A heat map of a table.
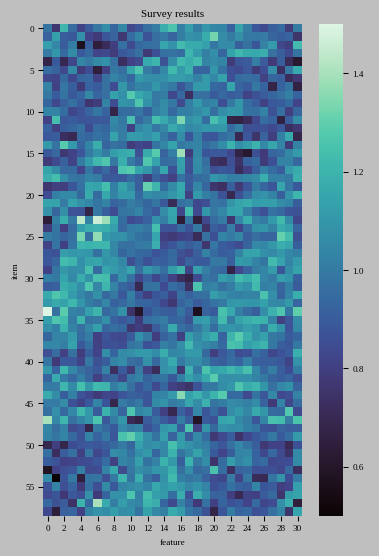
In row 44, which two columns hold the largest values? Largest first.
16, 21
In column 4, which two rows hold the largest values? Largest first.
23, 25
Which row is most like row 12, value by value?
6
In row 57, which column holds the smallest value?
30
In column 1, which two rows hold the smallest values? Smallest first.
54, 58
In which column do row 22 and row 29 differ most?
5
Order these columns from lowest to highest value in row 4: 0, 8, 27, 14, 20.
0, 27, 14, 8, 20
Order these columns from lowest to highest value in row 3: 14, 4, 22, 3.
4, 14, 3, 22
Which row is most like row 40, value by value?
51
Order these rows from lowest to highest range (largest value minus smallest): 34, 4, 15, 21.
21, 4, 15, 34
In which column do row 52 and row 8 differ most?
17
